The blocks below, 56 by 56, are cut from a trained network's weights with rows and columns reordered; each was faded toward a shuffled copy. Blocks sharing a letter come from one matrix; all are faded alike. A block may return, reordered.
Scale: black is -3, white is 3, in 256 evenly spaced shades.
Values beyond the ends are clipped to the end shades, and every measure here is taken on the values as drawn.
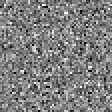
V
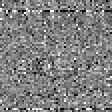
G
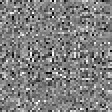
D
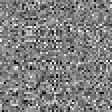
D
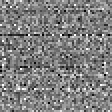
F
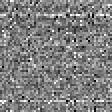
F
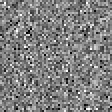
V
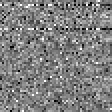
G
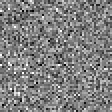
V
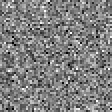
V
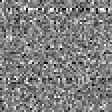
G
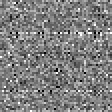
F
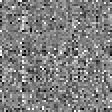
D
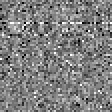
G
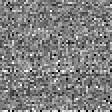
F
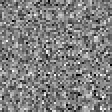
V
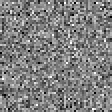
V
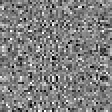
D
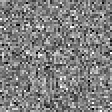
V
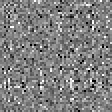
D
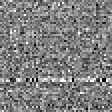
F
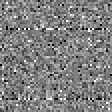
G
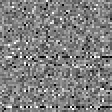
G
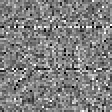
G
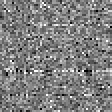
G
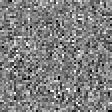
V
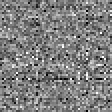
F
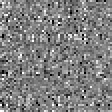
D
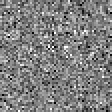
V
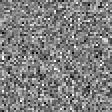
V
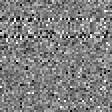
G
